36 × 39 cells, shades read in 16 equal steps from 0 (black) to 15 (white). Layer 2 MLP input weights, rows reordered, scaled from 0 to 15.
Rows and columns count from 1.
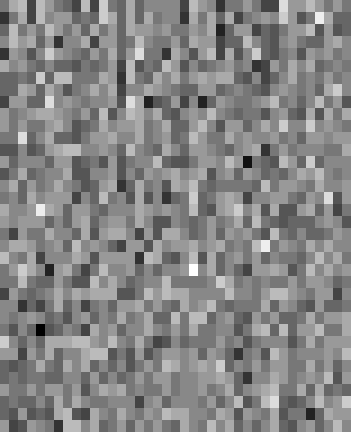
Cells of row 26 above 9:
5
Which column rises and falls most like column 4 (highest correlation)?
1
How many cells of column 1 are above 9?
4
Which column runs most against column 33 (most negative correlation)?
14
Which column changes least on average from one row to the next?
33
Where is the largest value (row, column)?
23, 22
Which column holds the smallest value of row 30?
27
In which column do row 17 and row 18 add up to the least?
38
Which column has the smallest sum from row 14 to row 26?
28
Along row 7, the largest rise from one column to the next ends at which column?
15
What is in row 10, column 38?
7
